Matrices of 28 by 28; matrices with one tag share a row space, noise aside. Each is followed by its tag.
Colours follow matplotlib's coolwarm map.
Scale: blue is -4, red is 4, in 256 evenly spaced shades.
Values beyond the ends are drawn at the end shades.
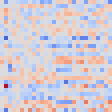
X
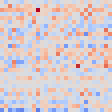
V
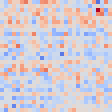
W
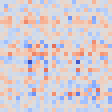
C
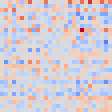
V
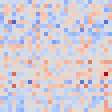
V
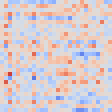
X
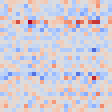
C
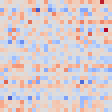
V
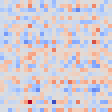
C
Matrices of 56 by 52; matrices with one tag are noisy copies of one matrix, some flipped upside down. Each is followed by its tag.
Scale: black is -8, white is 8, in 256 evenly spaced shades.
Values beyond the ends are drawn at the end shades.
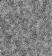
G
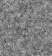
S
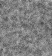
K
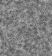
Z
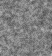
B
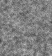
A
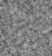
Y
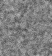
S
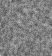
Y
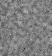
Y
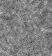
B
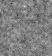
A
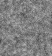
A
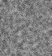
Y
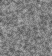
Z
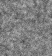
A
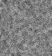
Y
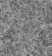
B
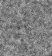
S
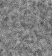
K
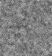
S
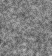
A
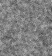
B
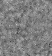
S
